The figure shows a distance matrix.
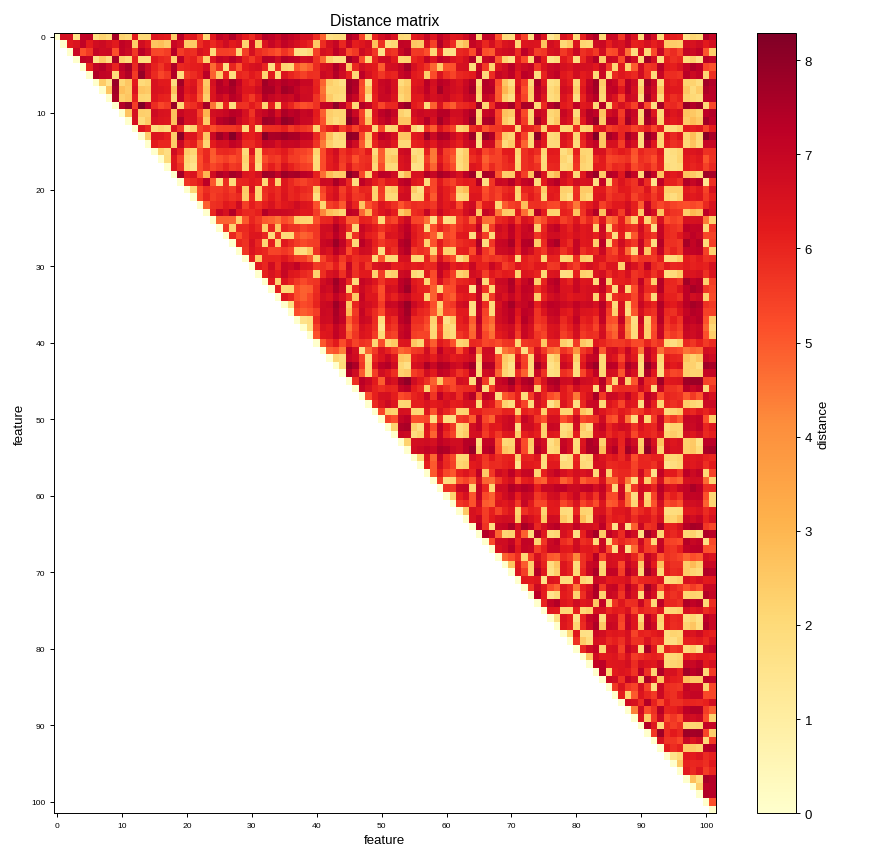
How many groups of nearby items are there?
7
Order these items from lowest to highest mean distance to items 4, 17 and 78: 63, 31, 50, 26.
31, 63, 26, 50
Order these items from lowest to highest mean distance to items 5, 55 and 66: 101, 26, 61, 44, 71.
71, 61, 101, 26, 44
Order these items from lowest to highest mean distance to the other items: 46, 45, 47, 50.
50, 46, 47, 45
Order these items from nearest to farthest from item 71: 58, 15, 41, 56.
56, 15, 58, 41
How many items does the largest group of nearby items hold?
30
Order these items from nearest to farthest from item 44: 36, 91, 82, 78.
78, 82, 36, 91
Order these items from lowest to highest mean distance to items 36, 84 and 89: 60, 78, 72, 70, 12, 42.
60, 42, 70, 12, 78, 72
